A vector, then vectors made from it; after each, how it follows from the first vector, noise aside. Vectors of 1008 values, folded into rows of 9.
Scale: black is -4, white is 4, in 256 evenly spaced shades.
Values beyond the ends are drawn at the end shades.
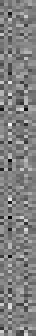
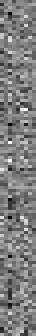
sign-scrambled.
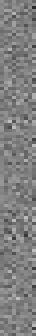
wrapped around, shrunk.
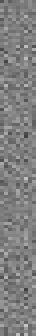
wrapped around, negated, shrunk.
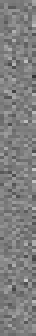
wrapped around, negated, shrunk.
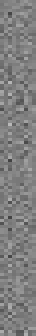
shrunk.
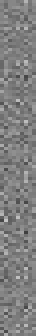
wrapped around, negated, shrunk.
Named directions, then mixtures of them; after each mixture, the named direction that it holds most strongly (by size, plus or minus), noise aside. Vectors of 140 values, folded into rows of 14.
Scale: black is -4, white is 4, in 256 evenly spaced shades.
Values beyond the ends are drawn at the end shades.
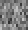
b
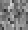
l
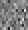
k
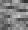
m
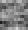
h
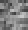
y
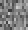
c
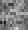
h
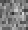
b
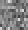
k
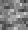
m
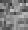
y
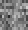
m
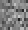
k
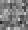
h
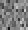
k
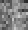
m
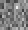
c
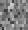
l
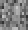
b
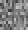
c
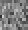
b
